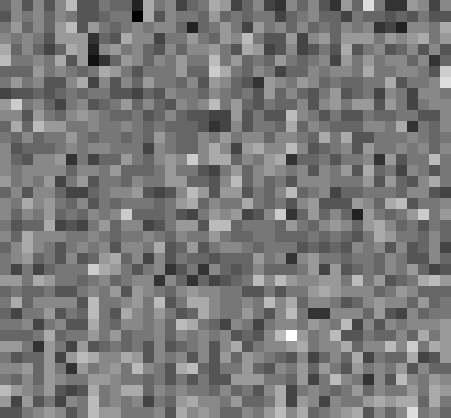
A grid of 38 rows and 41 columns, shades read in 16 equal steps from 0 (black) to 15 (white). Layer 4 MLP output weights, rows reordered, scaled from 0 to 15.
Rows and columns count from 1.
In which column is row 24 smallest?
27
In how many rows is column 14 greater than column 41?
10
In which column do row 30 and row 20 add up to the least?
33
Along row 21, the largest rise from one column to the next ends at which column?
20
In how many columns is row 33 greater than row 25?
22
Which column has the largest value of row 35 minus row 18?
31
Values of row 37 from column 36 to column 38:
9 10 10
